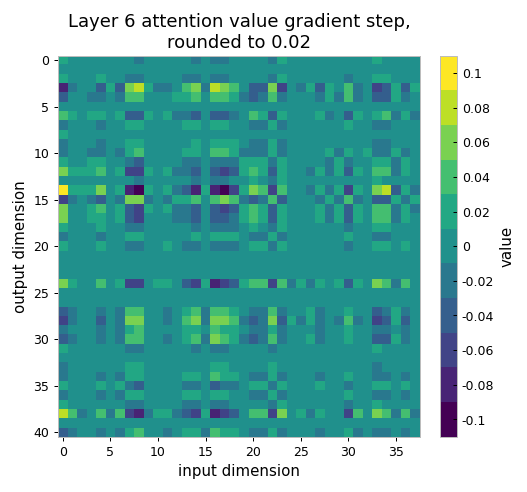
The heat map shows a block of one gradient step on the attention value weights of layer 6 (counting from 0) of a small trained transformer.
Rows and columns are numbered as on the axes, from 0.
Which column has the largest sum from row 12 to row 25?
0
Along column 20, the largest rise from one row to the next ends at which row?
16
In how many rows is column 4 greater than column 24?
12
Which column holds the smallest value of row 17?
8
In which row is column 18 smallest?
14
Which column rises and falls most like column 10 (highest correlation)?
25
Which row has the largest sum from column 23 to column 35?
38
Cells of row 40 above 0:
9
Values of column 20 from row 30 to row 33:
-0.04 0 0 0
